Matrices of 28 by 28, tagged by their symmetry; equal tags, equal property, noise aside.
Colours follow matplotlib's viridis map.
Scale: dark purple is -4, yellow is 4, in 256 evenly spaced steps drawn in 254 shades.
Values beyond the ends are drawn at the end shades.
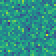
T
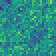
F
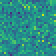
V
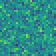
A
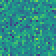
F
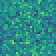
T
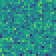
F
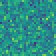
V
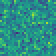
A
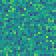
V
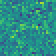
V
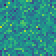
F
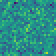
T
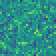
T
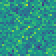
T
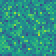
T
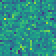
F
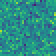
V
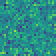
F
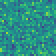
A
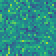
V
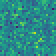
T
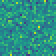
T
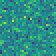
T
